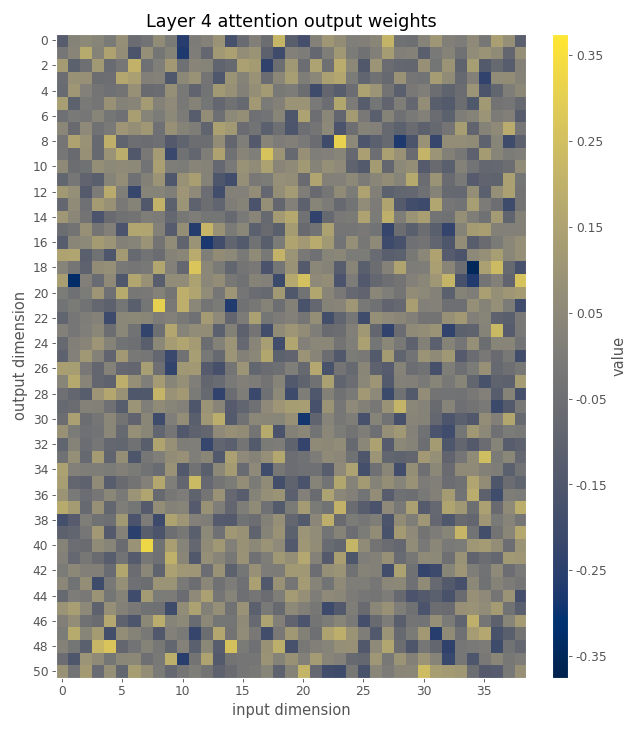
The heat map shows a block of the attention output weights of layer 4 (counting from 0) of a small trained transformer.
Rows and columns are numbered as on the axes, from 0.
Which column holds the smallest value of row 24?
18
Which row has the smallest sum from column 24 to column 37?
8
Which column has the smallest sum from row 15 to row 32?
27
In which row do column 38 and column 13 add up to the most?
19
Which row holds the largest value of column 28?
29
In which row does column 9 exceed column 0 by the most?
38
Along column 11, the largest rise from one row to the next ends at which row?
16
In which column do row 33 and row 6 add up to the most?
35
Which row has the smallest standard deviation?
6
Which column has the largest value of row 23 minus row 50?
36
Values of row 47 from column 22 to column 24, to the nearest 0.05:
0.15 0.2 0.1
